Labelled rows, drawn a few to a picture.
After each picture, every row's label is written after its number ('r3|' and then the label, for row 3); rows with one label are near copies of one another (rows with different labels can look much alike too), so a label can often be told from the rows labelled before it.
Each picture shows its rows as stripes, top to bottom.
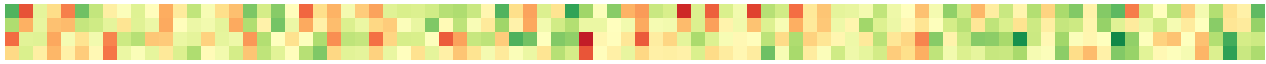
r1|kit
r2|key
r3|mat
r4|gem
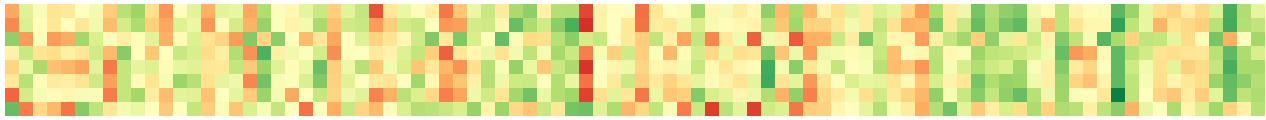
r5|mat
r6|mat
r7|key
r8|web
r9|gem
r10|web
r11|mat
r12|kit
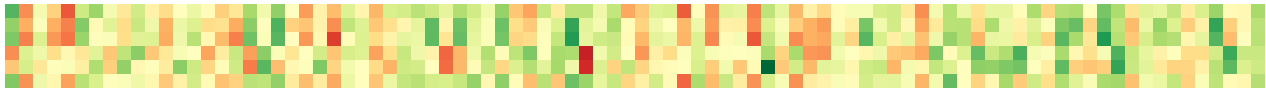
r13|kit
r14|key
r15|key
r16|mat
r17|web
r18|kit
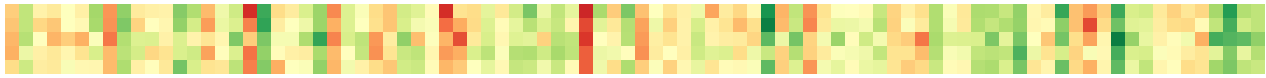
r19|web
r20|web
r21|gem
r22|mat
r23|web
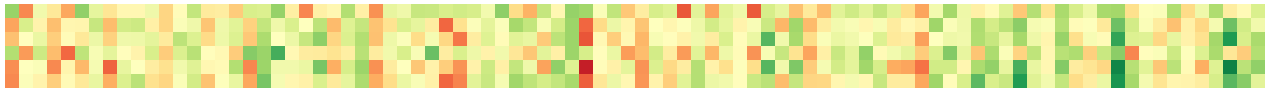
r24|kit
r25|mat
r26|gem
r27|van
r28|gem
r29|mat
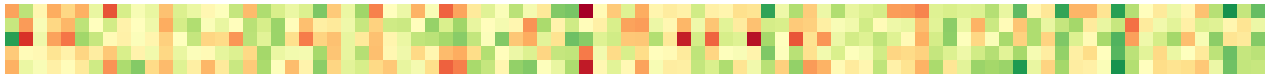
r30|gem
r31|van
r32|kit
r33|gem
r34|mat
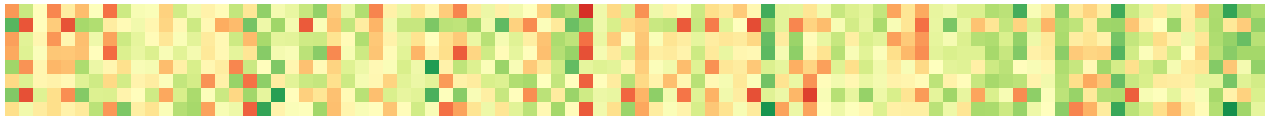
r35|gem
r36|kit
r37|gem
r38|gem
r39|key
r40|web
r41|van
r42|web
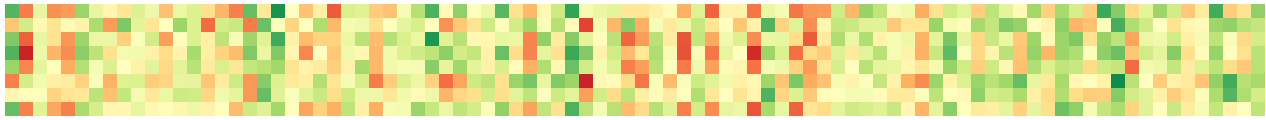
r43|key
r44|web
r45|van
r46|kit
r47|van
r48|mat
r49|web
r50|kit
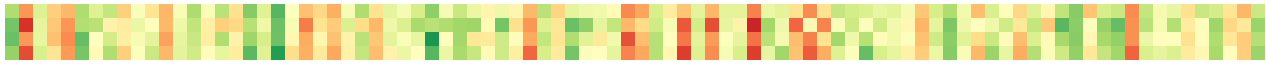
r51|van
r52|kit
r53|van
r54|van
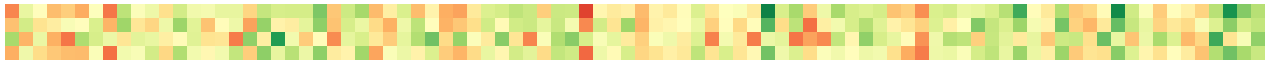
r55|gem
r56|web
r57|key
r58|gem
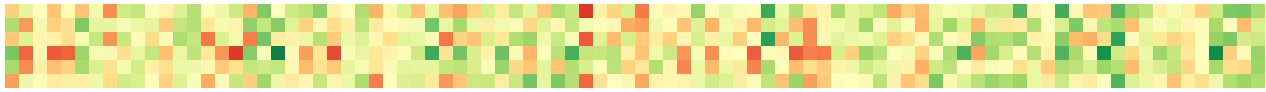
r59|gem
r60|van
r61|web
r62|key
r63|kit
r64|mat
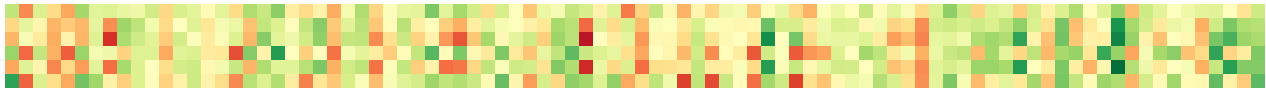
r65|van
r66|gem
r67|gem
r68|key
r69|gem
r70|kit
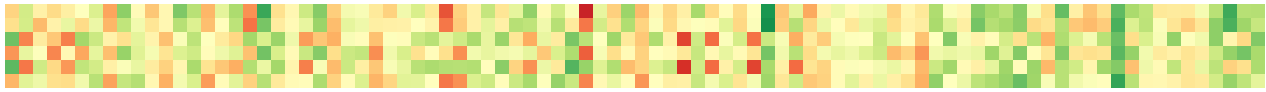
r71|web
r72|web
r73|kit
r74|gem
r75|kit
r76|mat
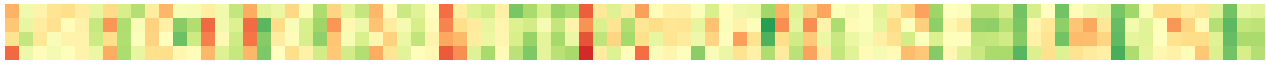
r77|mat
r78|web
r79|web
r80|mat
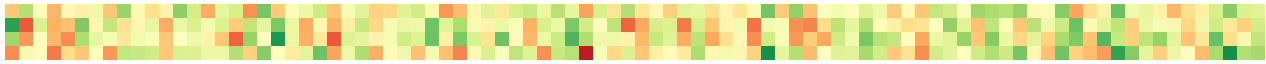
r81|web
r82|van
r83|key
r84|gem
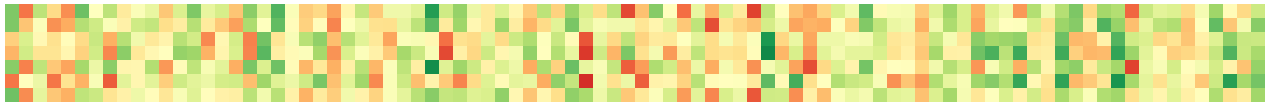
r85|van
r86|key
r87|web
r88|web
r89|van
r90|gem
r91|kit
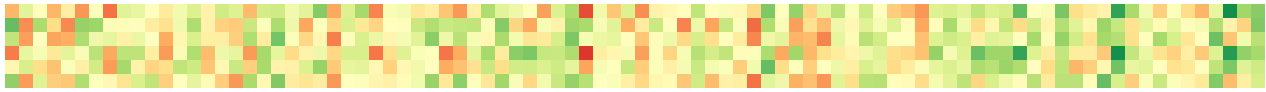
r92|gem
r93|kit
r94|key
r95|mat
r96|web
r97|key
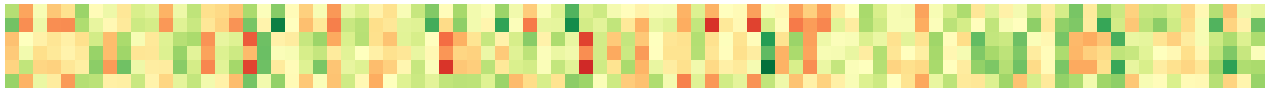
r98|key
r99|key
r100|web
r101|web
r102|web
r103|kit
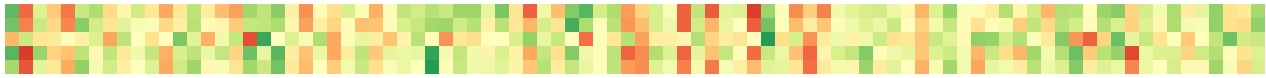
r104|kit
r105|kit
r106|web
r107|van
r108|van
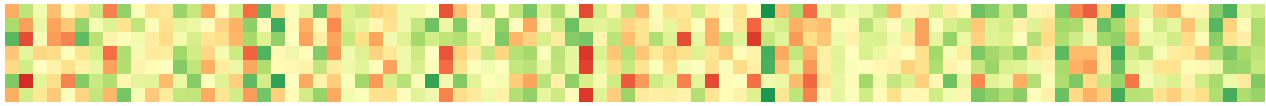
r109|web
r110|key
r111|kit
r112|web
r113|web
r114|van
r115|web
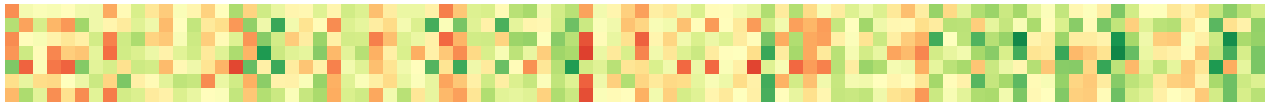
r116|mat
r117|key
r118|mat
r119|gem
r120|key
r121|web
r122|gem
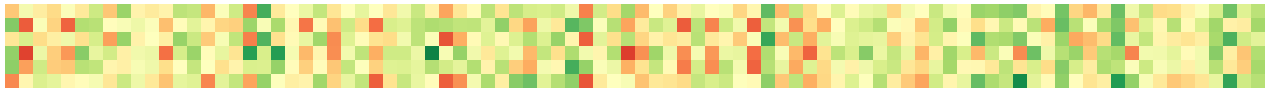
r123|web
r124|kit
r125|web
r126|van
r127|kit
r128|mat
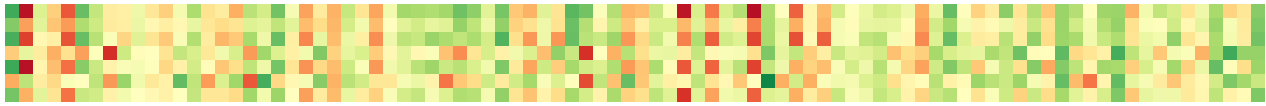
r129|kit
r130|kit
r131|kit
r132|gem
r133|kit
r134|web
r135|kit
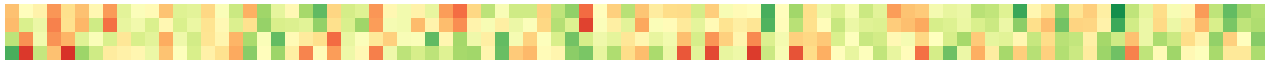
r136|gem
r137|gem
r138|key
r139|kit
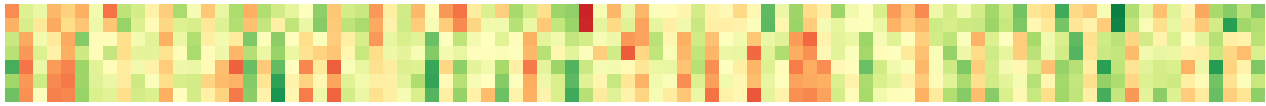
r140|gem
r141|gem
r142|van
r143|van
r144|key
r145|key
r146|key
